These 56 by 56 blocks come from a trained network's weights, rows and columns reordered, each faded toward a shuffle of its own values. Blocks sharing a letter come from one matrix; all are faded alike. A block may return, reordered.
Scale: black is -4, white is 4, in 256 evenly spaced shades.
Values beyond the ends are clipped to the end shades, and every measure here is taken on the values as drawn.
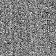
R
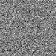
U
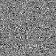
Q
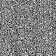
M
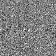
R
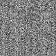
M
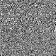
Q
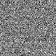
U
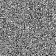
R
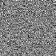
U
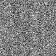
R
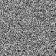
Q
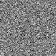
Q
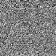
U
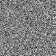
Q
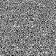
U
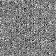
M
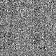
M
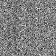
R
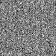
R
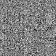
M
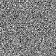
U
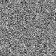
U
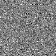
Q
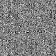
M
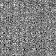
M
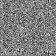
R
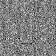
M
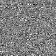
Q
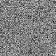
U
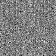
M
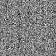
R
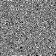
Q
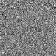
U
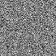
U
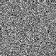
Q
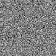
U
